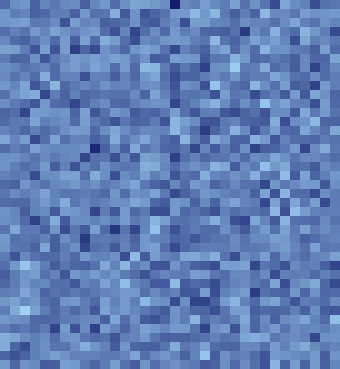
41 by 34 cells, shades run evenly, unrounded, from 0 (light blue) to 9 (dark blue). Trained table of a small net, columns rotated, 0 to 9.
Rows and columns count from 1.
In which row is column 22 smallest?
10
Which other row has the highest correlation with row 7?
15
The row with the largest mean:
17
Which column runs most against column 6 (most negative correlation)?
25
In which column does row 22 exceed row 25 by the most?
26
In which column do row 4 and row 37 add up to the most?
21
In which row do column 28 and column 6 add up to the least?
4
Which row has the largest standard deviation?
30
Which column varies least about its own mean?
23
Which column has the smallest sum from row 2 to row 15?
28
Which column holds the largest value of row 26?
12
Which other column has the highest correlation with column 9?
18
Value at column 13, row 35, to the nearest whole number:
3
